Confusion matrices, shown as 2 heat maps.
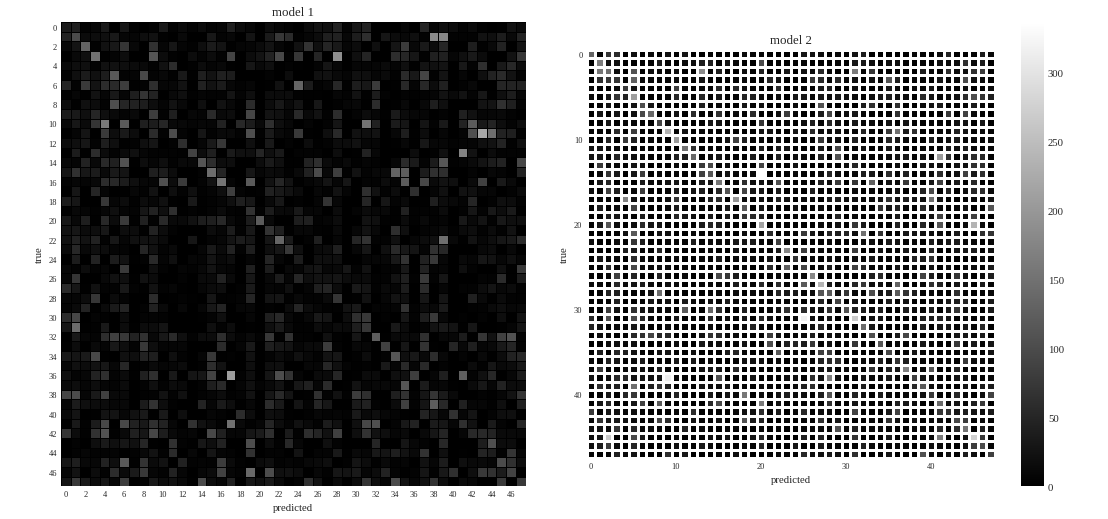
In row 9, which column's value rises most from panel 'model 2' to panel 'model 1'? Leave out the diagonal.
19
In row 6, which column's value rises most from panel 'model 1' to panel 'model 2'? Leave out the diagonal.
27
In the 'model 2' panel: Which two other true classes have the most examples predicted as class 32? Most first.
21, 27
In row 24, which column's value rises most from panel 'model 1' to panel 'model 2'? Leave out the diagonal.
40
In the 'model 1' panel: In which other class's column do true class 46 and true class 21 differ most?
19
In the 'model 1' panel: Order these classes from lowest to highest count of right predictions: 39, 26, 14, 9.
26, 39, 9, 14
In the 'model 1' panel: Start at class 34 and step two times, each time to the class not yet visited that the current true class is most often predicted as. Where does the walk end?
28
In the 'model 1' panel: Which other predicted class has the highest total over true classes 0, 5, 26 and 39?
37
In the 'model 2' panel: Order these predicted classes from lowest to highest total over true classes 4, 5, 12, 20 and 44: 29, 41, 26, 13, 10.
26, 13, 10, 29, 41
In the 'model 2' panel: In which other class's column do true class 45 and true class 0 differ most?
2
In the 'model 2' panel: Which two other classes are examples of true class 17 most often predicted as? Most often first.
4, 40
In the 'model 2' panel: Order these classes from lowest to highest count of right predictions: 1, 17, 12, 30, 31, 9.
30, 12, 1, 17, 9, 31
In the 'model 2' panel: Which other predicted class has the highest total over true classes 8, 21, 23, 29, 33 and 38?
9
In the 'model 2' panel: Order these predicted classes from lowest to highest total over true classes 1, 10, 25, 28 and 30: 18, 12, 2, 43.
12, 18, 43, 2
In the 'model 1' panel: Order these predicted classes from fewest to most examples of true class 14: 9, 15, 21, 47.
9, 21, 15, 47
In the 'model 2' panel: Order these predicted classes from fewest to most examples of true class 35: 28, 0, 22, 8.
0, 8, 28, 22
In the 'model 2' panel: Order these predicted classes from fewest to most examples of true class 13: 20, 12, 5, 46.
12, 5, 46, 20
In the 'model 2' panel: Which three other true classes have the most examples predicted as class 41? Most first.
12, 45, 20
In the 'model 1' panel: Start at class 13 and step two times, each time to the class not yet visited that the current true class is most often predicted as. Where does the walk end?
17
